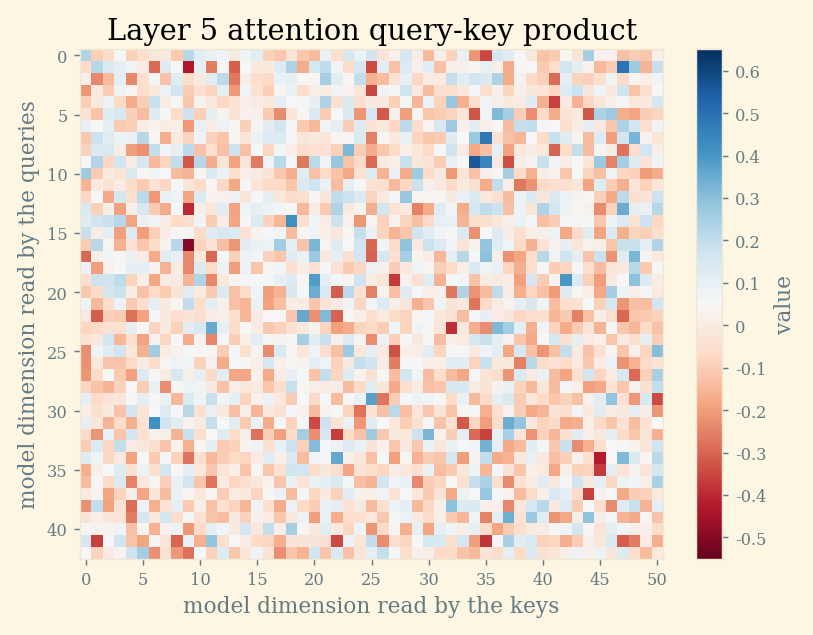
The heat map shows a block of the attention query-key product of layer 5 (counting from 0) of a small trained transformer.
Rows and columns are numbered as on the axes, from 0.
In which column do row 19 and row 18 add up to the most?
48
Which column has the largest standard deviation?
35
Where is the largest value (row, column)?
9, 34
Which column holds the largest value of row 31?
6
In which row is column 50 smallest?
29
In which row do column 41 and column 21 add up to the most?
24
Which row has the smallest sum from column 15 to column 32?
23
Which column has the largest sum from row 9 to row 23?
20
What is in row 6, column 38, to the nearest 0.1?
0.2
